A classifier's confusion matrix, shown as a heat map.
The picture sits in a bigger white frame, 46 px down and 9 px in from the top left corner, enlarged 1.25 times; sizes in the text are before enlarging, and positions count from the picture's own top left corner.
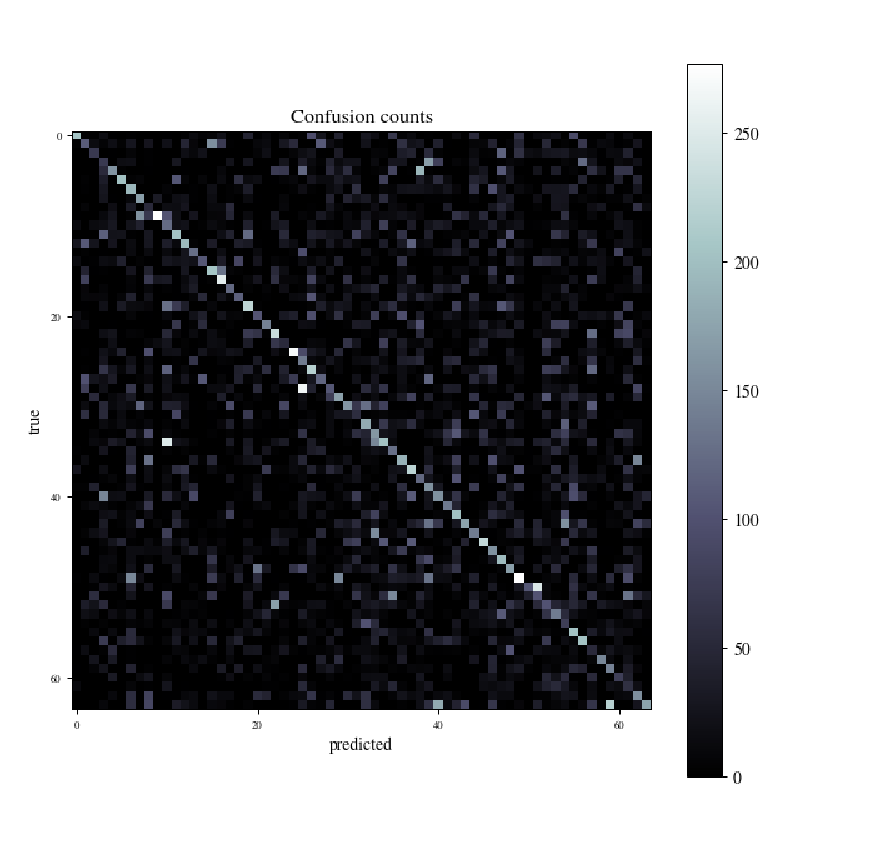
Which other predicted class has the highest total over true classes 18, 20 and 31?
26
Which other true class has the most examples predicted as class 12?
37
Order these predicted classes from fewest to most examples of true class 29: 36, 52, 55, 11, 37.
11, 36, 55, 37, 52
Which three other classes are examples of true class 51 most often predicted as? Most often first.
35, 61, 10
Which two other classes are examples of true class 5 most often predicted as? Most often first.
11, 34
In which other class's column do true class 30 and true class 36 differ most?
62
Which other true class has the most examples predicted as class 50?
51
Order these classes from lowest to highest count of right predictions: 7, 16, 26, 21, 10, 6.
10, 21, 7, 6, 26, 16
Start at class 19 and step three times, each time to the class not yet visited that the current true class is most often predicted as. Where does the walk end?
33
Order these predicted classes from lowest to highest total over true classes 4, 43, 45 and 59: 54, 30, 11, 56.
11, 56, 30, 54
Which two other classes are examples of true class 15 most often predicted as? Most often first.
16, 46
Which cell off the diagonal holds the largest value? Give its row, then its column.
28, 25
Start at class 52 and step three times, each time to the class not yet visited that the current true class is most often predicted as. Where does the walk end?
48
